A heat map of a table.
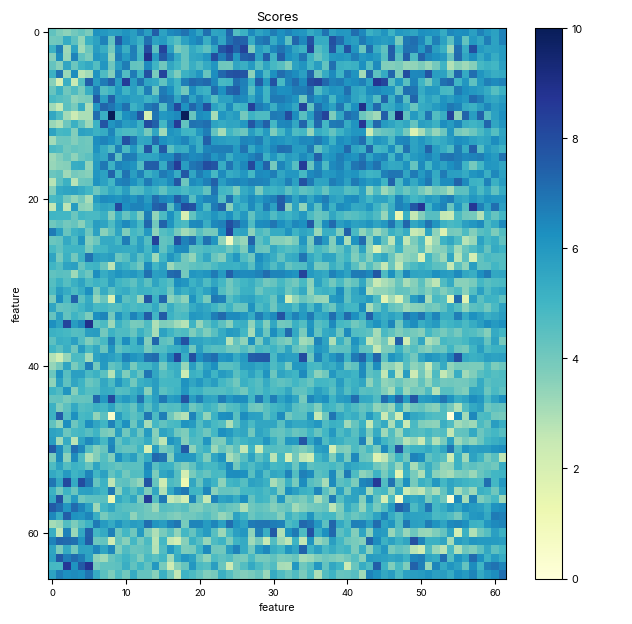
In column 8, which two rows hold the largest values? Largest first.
10, 44
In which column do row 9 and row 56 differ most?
54
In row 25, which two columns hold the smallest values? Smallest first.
24, 51
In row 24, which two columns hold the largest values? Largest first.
24, 40
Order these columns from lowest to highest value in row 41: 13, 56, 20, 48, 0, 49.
49, 56, 0, 20, 48, 13
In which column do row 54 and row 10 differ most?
18
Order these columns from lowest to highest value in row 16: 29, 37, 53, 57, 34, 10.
57, 37, 53, 10, 29, 34
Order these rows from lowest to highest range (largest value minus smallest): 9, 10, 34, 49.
34, 49, 9, 10
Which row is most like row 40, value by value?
4
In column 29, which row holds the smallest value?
61
